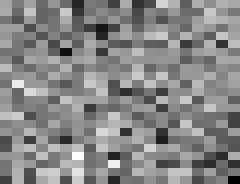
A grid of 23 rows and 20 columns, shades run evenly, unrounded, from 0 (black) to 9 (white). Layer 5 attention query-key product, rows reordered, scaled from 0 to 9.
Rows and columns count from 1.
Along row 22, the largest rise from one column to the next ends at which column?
4
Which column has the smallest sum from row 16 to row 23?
20
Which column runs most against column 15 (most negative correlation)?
10
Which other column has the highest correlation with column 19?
11
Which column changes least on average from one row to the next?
7
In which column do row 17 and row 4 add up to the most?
17
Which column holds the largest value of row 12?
3
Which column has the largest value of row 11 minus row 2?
2
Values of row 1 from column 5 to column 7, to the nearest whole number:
5 4 1
